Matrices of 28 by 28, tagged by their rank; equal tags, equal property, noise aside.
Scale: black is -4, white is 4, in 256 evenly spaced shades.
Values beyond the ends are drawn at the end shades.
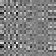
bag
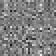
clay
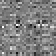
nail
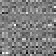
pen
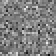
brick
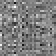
nail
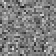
brick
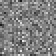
brick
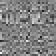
nail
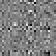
pen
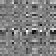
bag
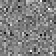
brick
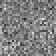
brick
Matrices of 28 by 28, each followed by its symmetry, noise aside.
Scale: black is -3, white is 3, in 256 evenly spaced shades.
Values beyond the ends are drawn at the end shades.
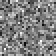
symmetric.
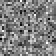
mirrored top to bottom.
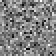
mirrored left to right.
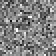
symmetric.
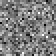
symmetric across the other diagonal.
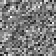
symmetric.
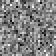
same after a half turn.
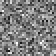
symmetric.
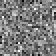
same after a half turn.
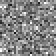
mirrored top to bottom.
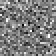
same after a half turn.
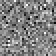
symmetric.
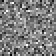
same after a half turn.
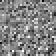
symmetric.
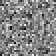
mirrored top to bottom.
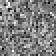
symmetric.
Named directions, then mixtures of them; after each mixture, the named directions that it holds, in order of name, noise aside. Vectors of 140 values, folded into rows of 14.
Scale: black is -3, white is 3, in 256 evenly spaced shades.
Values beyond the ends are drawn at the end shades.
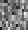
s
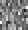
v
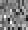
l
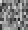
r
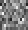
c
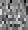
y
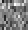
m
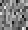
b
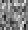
m.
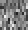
l, v.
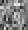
c, m.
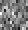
b, l, y.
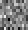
l, m.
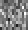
l, s, y.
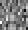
b, v.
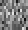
b.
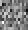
r, y.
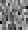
v.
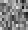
s.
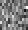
c, v.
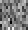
l, r, y.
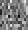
y.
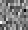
m, v.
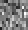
l, s.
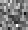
s, y.
